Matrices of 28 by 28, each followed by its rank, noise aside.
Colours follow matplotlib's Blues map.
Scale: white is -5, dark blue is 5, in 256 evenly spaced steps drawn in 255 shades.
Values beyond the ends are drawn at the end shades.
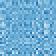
three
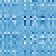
two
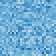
six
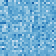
six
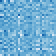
three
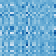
two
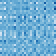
three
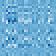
two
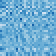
three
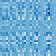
two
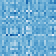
three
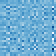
two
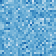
eight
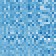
three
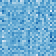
four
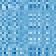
two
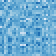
four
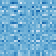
two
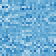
four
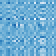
two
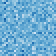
six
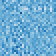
six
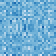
four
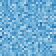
eight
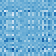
two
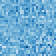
six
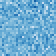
eight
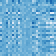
two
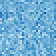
six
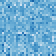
six
